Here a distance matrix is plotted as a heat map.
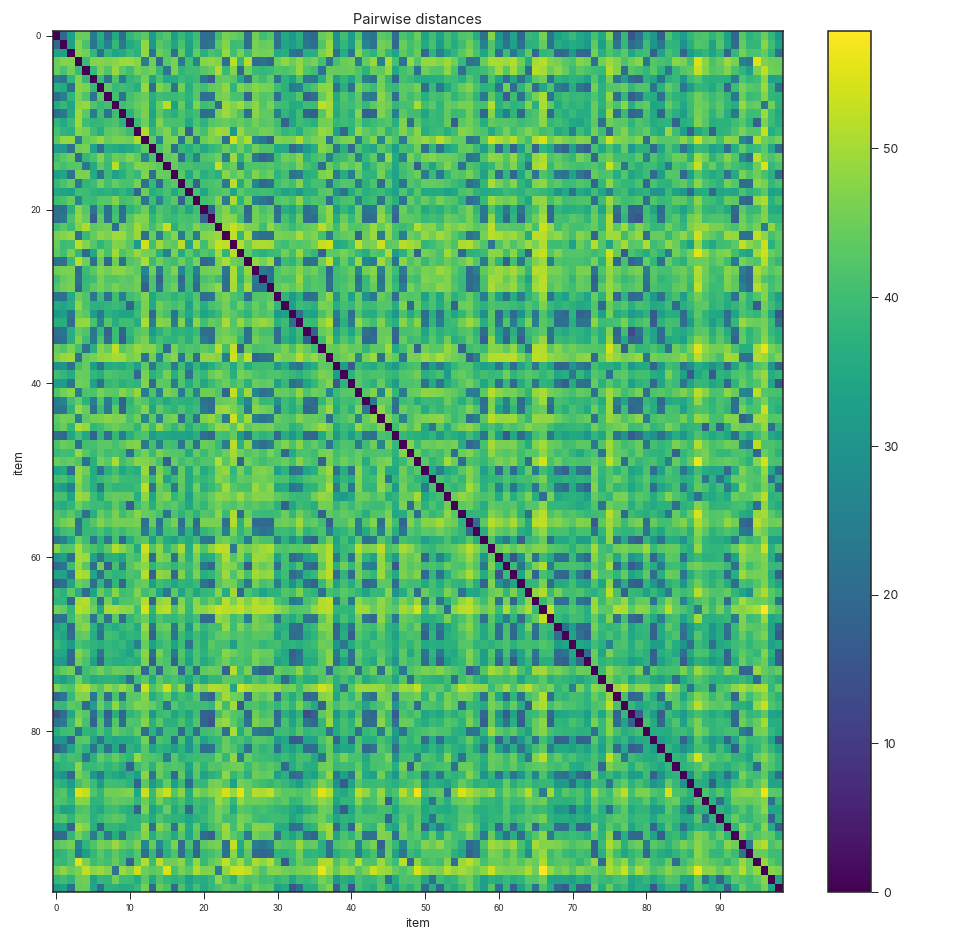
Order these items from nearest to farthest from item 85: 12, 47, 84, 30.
30, 84, 47, 12
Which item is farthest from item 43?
96
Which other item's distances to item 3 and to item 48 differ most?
95
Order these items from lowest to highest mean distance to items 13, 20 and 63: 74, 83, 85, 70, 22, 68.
85, 68, 74, 70, 83, 22
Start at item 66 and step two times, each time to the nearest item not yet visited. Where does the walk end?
87
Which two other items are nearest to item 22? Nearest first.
8, 96
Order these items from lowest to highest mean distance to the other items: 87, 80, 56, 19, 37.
80, 19, 56, 37, 87
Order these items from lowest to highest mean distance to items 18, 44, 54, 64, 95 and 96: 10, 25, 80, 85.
10, 80, 85, 25
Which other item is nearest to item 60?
62
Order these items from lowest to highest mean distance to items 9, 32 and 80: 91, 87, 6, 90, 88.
91, 6, 90, 88, 87
